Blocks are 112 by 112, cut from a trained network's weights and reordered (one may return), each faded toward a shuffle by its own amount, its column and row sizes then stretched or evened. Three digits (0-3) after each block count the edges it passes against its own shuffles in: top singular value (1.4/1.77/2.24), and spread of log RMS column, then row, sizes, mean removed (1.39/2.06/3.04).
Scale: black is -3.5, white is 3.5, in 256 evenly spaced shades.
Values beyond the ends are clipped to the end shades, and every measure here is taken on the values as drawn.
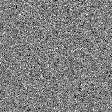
1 0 0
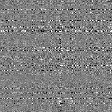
3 2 3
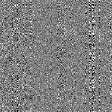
3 3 0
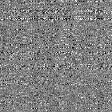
2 0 3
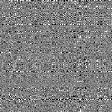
3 2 3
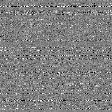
1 0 3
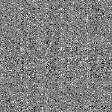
1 2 2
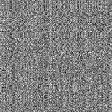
3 0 1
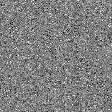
0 1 0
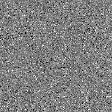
0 1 2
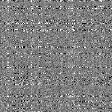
2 2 3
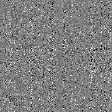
0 3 1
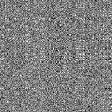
3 1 2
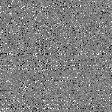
1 1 2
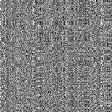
3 2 0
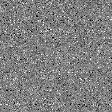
0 1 2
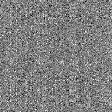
2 0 1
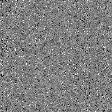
0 2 1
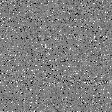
0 0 2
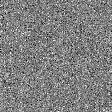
1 0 0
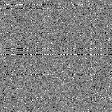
3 1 2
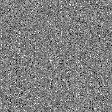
0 2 0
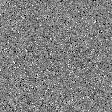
1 0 0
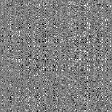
2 3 2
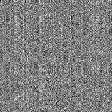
3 1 0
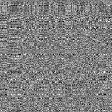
3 0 3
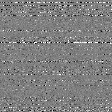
2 0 3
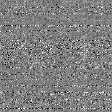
1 0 3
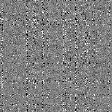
1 3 2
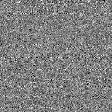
2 0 2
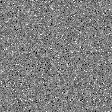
0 0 1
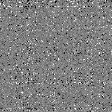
1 2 2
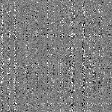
1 3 2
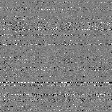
2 1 3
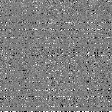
1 2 3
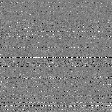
3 0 3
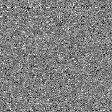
2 0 1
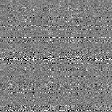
3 2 3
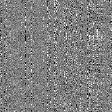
2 3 0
